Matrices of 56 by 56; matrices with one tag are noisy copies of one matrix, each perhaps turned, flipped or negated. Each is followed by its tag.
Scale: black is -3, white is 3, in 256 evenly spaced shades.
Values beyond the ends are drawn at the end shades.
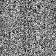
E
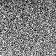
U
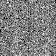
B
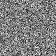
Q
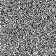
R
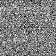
B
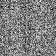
E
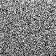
U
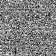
E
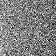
U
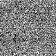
B
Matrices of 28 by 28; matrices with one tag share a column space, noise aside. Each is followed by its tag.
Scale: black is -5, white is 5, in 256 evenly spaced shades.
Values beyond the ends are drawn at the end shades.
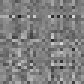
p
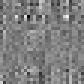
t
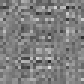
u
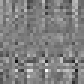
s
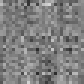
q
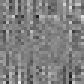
t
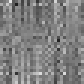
q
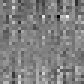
t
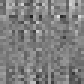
t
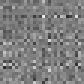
p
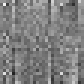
q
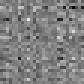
u
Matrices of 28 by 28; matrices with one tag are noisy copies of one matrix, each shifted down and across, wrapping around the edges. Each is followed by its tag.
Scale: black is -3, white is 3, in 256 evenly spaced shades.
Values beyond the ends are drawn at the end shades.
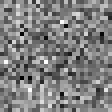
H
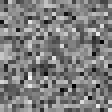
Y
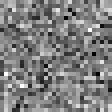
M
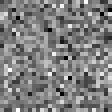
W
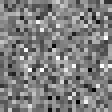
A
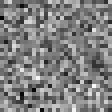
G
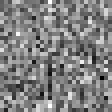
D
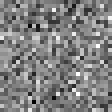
H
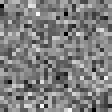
G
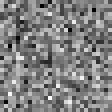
D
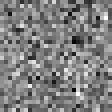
W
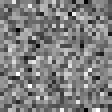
W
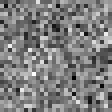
G
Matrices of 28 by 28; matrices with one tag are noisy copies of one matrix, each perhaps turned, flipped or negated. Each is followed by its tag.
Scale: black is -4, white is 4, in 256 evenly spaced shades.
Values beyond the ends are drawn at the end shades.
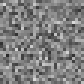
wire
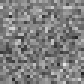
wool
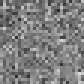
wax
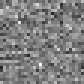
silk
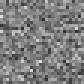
silk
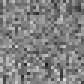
wax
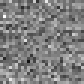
silk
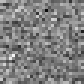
wax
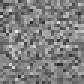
wool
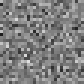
wire
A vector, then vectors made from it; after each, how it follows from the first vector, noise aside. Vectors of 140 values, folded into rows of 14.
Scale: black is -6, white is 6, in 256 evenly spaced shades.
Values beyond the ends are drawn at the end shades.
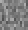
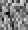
wrapped around, negated, scaled up.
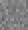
shrunk.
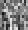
wrapped around, scaled up.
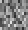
wrapped around, negated, scaled up.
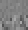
reversed, negated, partly zeroed.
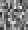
wrapped around, scaled up.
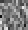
wrapped around, scaled up.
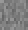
shrunk.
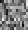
negated, scaled up.
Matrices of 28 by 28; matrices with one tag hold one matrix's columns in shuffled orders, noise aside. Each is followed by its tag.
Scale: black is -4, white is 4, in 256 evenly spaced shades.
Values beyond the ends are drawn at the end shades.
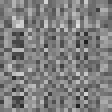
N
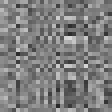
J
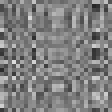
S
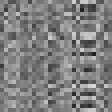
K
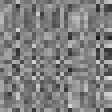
S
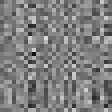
J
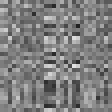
J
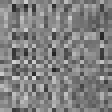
S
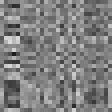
J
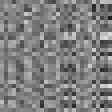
K
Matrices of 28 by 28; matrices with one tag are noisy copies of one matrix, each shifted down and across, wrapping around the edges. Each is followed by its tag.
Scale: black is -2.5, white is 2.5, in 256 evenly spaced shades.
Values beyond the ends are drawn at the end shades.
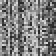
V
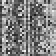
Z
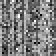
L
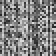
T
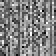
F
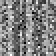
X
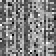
V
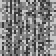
L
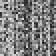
V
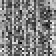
L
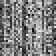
V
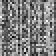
T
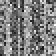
X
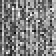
F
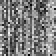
L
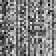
T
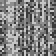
L
